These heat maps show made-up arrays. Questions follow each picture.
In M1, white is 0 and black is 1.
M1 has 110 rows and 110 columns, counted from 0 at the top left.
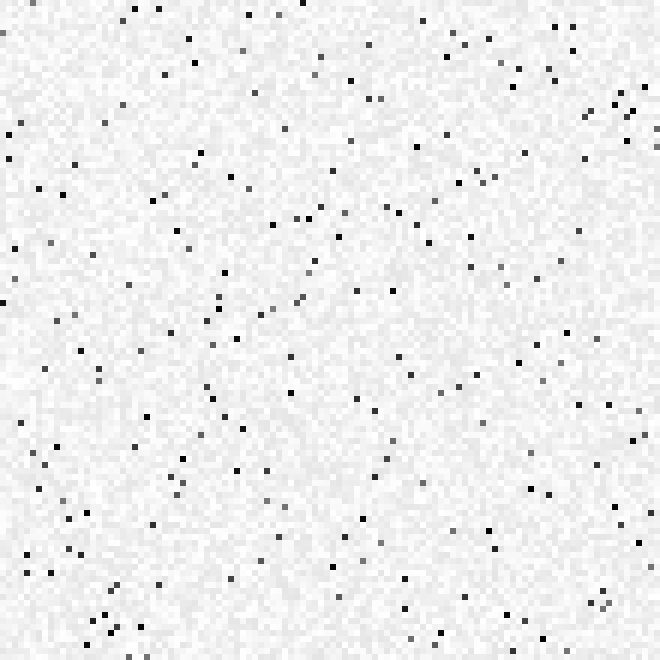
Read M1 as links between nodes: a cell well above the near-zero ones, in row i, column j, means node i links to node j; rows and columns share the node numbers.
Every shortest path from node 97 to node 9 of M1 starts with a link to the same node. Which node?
node 26
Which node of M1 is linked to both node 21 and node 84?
node 47
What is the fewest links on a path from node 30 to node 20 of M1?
4
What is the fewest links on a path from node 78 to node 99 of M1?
3
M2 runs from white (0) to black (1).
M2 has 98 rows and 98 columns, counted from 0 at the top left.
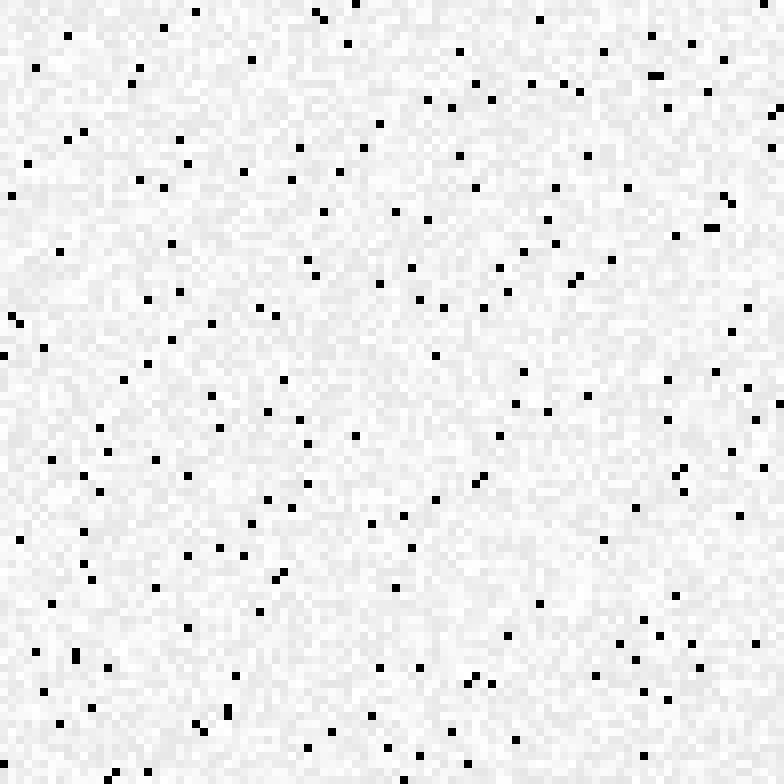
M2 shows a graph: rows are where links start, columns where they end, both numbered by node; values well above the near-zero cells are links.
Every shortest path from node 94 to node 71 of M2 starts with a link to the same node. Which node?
node 52
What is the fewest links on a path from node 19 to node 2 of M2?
5
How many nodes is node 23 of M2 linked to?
4
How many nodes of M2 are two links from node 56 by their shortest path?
4
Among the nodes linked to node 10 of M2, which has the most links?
node 59
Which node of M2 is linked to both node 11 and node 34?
node 72
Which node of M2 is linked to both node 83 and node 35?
node 47
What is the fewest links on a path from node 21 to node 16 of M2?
6
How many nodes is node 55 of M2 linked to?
1
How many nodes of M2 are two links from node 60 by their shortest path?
6
